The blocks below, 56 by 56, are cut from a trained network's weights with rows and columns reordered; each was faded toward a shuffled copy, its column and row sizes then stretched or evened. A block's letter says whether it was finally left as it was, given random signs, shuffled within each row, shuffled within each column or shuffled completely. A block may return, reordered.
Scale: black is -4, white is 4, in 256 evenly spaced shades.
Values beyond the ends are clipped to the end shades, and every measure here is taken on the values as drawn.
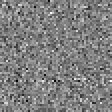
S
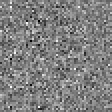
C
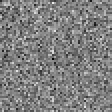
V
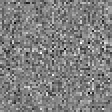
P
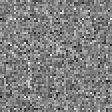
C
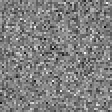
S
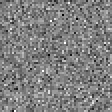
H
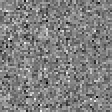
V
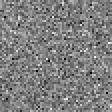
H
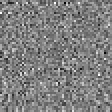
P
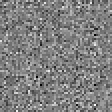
C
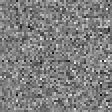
C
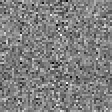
V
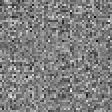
P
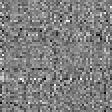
P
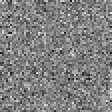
C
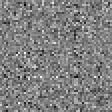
C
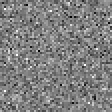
H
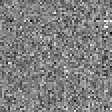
C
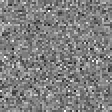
S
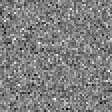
H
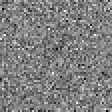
S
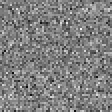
S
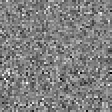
S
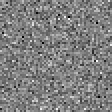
H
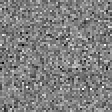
S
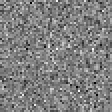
H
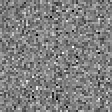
V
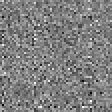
P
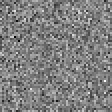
C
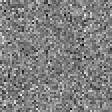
V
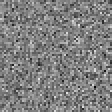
V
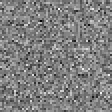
S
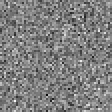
V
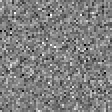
H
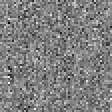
V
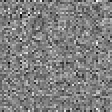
P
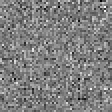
C
